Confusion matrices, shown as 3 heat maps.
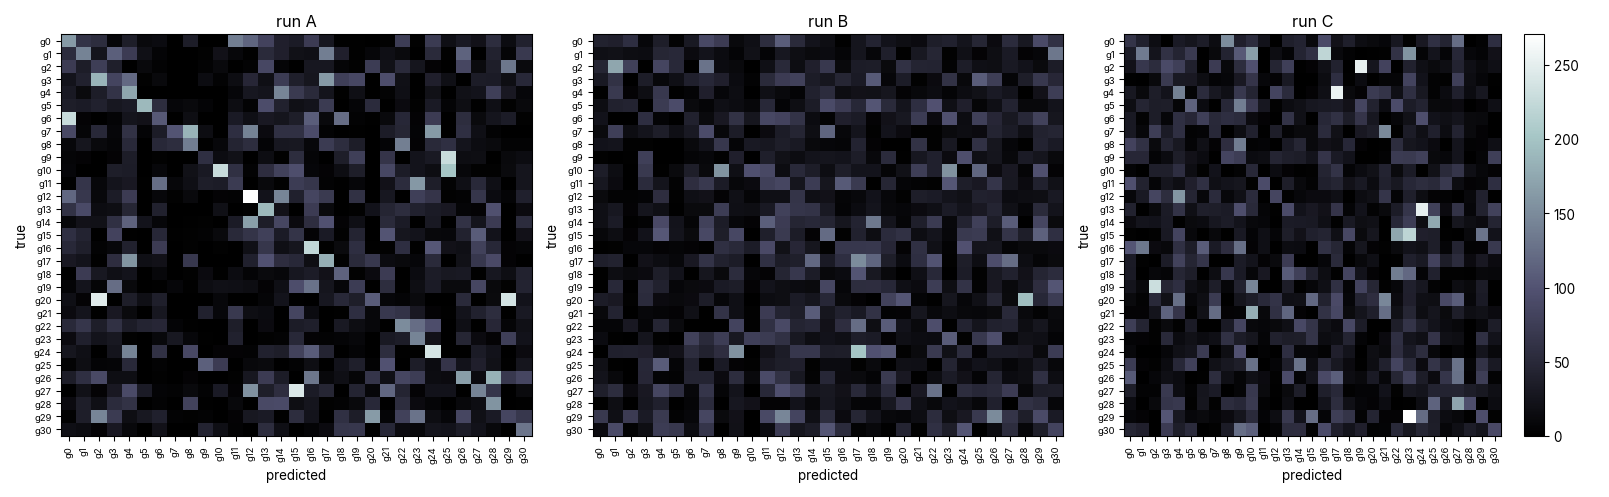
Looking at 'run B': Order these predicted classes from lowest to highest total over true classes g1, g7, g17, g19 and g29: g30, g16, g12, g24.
g16, g24, g12, g30
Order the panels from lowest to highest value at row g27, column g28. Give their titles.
run B, run C, run A
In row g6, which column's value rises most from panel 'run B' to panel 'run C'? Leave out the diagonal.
g24
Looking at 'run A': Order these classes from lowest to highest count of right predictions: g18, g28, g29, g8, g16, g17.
g29, g18, g8, g28, g17, g16
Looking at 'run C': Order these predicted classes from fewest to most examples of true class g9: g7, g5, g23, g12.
g7, g5, g12, g23
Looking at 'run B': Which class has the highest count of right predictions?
g17
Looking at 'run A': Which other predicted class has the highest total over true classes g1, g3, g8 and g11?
g17
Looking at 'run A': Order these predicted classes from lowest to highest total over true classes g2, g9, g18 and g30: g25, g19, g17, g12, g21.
g12, g17, g19, g21, g25
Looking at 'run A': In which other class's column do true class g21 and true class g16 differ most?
g24
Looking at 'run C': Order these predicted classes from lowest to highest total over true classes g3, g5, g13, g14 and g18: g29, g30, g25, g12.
g12, g29, g30, g25
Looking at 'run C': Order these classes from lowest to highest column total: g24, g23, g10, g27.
g24, g27, g10, g23
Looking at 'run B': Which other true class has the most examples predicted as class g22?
g27
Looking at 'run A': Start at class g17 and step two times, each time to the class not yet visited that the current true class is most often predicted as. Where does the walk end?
g14
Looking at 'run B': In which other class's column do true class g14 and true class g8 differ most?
g18
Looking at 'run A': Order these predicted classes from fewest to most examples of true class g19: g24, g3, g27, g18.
g18, g24, g27, g3
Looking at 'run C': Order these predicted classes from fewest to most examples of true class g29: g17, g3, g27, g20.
g27, g20, g17, g3
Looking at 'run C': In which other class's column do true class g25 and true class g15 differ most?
g23
